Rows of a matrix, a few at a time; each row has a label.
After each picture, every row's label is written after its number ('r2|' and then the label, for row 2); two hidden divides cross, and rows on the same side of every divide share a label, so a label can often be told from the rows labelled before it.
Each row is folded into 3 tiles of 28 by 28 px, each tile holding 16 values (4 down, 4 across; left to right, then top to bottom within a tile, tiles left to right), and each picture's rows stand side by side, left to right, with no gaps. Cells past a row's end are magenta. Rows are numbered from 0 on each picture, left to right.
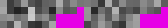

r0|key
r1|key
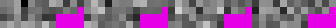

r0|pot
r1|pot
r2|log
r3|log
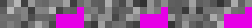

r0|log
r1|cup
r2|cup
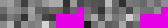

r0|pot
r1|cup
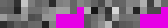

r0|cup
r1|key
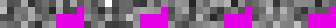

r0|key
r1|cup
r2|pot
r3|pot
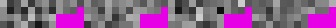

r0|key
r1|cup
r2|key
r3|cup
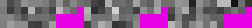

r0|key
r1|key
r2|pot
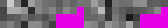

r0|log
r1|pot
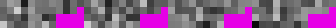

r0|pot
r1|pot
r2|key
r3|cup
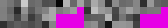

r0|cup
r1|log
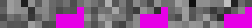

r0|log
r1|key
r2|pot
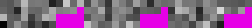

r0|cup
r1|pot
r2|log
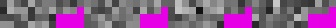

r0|log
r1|key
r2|log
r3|cup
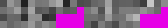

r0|pot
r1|cup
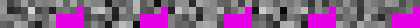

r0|key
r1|log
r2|log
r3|log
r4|pot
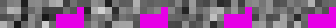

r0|pot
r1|log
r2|cup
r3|pot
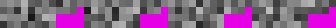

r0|cup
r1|log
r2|key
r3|pot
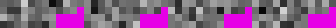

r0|cup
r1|key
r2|key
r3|key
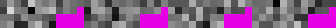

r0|log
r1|log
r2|key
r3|pot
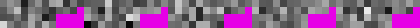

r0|pot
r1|cup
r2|log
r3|key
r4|key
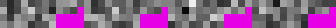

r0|key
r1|key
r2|cup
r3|log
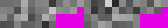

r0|cup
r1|key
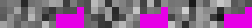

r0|pot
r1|log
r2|pot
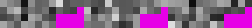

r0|pot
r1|key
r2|pot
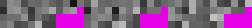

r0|log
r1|log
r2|cup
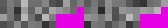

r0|cup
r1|cup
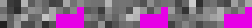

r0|cup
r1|cup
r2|cup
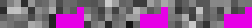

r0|log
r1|cup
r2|key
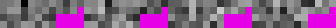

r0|pot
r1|pot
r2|cup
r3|cup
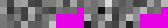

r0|key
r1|cup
